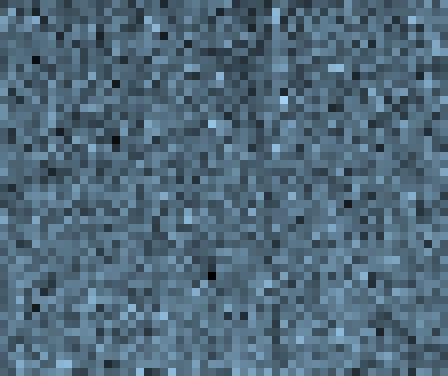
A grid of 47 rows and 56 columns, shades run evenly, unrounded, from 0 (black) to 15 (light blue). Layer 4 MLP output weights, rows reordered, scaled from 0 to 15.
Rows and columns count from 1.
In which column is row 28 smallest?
38
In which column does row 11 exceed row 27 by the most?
54
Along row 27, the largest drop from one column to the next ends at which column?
53
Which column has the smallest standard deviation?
41
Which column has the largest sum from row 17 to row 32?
5
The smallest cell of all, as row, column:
35, 27
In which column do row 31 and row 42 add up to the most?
43
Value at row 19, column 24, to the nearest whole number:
7
